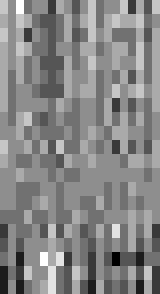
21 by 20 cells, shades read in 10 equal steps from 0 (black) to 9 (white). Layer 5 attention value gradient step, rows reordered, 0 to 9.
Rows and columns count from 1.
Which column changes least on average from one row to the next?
2
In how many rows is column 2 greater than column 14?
7
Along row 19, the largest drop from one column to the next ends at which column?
9
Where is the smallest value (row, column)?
19, 15
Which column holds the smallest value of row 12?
8
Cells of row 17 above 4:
9
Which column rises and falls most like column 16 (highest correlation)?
3
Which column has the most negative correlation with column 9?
6
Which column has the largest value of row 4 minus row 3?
4
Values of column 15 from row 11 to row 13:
2 5 5
